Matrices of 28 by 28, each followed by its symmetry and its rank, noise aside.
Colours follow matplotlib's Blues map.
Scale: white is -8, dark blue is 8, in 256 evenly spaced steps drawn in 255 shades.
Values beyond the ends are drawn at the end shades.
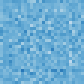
antisymmetric, rank six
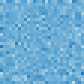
antisymmetric, rank six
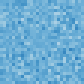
antisymmetric, rank six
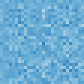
no symmetry, rank four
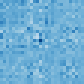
symmetric, rank five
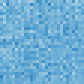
no symmetry, rank five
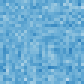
no symmetry, rank five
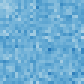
symmetric, rank five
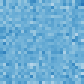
no symmetry, rank four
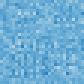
no symmetry, rank five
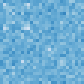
symmetric, rank five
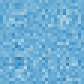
no symmetry, rank four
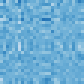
antisymmetric, rank four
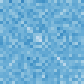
symmetric, rank six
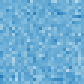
antisymmetric, rank six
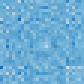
symmetric, rank four
